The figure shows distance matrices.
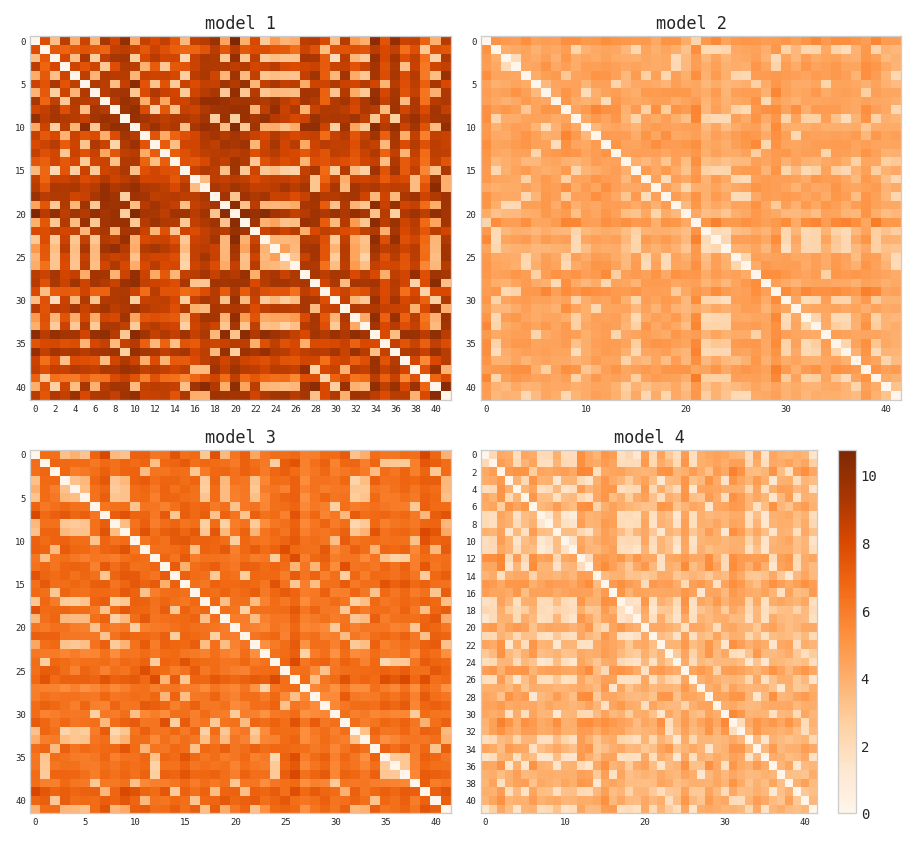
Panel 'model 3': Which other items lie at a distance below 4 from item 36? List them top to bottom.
1, 12, 24, 35, 37
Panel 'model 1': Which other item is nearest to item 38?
28
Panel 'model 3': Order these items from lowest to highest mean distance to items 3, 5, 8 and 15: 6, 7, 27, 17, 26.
17, 27, 26, 6, 7
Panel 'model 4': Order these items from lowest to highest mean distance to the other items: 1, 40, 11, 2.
11, 1, 40, 2
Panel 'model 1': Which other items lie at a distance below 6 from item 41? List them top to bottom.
16, 17, 28, 31, 38
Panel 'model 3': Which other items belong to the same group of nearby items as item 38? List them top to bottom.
6, 10, 20, 30
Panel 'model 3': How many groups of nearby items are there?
8
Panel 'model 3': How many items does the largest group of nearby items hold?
12
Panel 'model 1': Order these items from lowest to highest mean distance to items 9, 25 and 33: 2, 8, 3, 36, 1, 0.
2, 0, 36, 1, 3, 8
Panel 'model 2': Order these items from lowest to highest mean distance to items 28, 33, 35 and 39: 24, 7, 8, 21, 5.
24, 7, 5, 8, 21
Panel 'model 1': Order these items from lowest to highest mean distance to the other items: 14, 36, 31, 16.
14, 16, 31, 36
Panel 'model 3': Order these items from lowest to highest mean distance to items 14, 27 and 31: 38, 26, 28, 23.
23, 38, 28, 26
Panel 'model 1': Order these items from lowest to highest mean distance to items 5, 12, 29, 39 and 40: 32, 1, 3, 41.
1, 32, 3, 41
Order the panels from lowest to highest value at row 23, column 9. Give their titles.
model 2, model 4, model 3, model 1
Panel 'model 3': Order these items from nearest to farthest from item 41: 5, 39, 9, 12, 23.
5, 9, 23, 12, 39
